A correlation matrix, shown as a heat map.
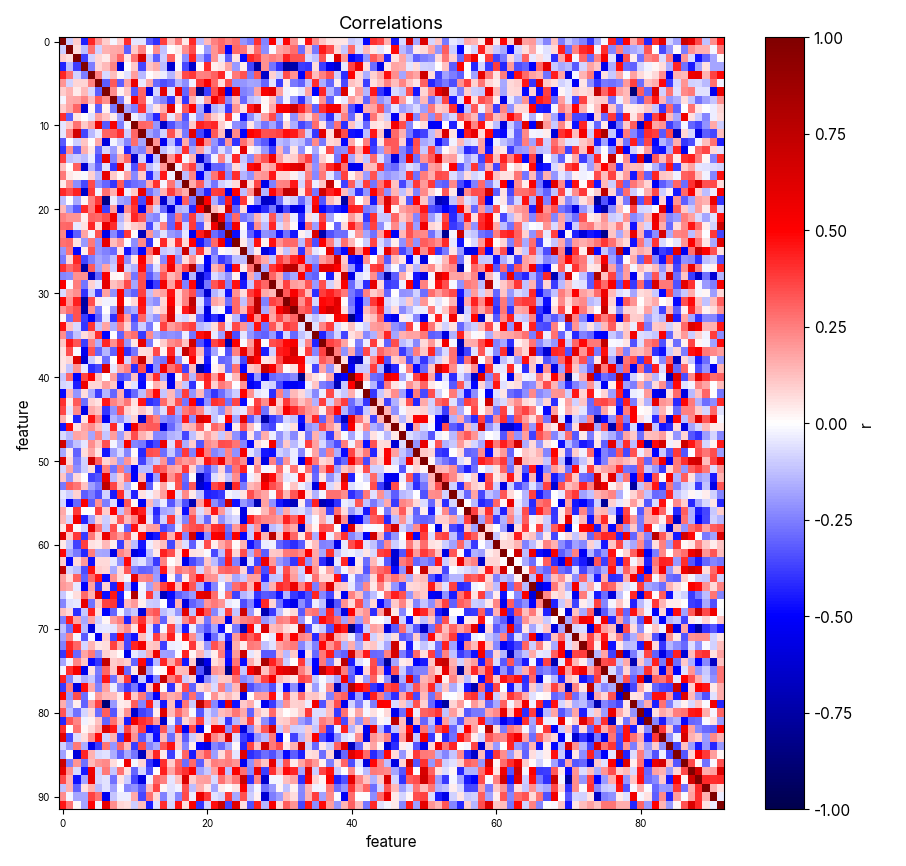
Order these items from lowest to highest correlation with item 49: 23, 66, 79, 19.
66, 23, 79, 19
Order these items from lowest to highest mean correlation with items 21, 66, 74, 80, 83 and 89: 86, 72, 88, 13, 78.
13, 72, 88, 78, 86
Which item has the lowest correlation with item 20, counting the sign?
75
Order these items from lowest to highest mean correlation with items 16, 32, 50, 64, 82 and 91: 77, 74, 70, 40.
70, 77, 74, 40
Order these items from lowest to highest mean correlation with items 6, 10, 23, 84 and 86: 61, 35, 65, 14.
65, 61, 35, 14
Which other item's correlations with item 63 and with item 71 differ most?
83
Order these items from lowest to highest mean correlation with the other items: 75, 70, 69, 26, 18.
70, 26, 69, 75, 18
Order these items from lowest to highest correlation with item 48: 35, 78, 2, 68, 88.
2, 68, 35, 88, 78
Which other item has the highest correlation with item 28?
74
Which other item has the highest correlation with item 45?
68
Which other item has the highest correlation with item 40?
77
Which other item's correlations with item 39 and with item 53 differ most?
46
